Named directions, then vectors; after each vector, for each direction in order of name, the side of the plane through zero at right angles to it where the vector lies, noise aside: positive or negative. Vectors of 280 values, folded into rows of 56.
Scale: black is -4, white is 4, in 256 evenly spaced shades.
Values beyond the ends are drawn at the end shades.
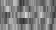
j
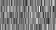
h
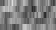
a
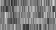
negative, positive, negative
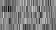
negative, negative, negative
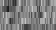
negative, negative, negative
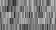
negative, negative, negative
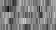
negative, negative, negative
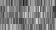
negative, positive, positive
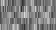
negative, negative, positive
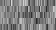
positive, negative, negative
